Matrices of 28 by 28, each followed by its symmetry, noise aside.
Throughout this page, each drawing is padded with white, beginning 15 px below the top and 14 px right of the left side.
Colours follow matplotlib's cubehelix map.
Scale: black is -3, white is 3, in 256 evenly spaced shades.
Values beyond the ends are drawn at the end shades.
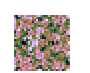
mirrored top to bottom.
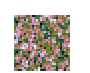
no symmetry.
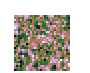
no symmetry.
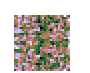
mirrored top to bottom.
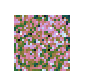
symmetric across the other diagonal.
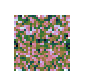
mirrored left to right.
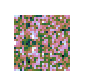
mirrored top to bottom.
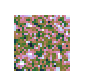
symmetric across the other diagonal.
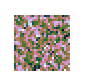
symmetric.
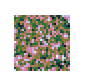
symmetric across the other diagonal.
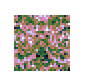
mirrored left to right.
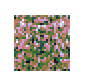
mirrored left to right.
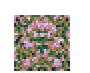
mirrored left to right.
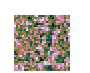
no symmetry.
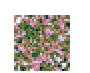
symmetric.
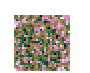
symmetric across the other diagonal.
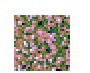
no symmetry.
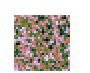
no symmetry.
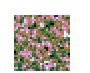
no symmetry.
